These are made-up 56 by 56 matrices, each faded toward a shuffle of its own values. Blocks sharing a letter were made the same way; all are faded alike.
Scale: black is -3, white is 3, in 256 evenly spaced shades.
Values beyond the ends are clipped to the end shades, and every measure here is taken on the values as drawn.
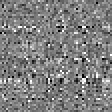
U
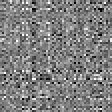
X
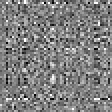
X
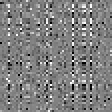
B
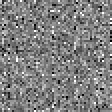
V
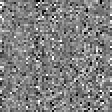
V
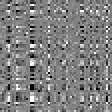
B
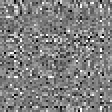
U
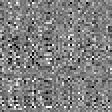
U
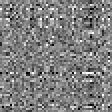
X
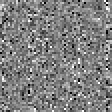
V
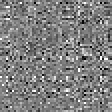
U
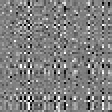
B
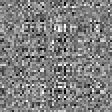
X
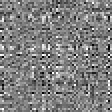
X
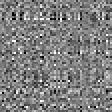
X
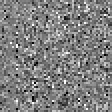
V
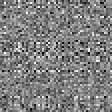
X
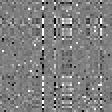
B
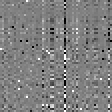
B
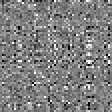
U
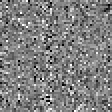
V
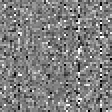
V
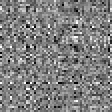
X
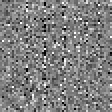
V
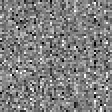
V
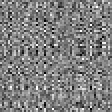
X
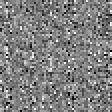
V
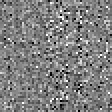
V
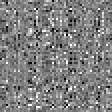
U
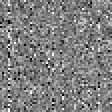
V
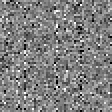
V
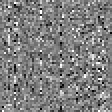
V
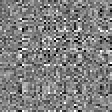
X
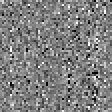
V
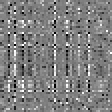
B
